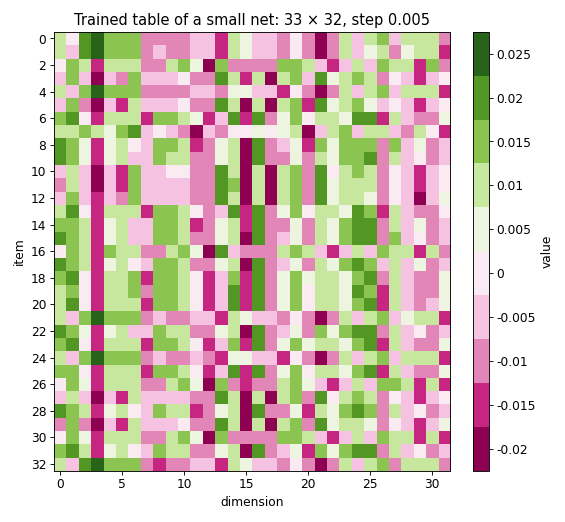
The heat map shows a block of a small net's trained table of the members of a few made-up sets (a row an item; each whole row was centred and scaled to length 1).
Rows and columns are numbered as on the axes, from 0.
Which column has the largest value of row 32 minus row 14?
3
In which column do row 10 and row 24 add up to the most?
6
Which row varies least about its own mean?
7
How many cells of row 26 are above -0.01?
21
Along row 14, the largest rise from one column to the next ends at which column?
16
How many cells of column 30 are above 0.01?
1
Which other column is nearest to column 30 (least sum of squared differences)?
28
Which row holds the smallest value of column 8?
32
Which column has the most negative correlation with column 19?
29
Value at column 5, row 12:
-0.01
